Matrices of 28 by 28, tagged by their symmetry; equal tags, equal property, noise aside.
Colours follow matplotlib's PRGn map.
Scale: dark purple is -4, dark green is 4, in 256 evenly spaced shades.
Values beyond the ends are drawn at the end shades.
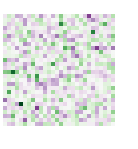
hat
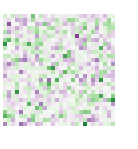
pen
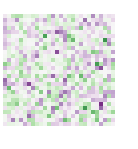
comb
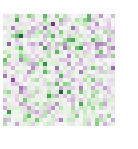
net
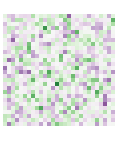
pen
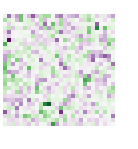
comb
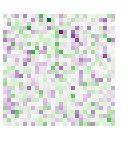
net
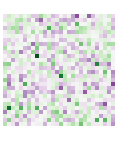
net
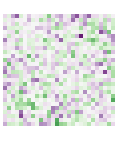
hat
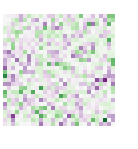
net
